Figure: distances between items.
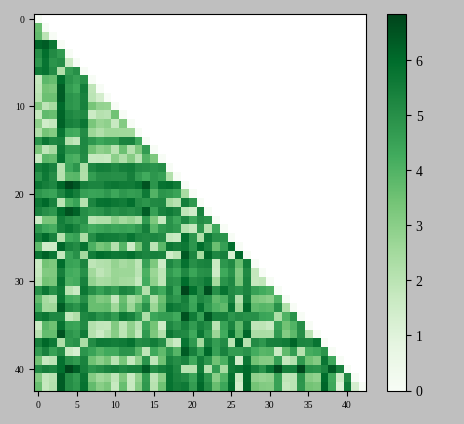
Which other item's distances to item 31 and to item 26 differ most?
1
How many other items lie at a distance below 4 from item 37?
7
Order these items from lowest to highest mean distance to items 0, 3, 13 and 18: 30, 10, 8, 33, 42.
30, 8, 10, 42, 33
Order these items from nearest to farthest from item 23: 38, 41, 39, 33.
41, 39, 33, 38
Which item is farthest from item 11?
3
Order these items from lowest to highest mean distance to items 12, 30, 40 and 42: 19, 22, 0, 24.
0, 24, 22, 19
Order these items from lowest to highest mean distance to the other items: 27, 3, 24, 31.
24, 31, 27, 3
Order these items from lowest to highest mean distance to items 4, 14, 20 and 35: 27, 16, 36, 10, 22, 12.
16, 36, 10, 12, 22, 27
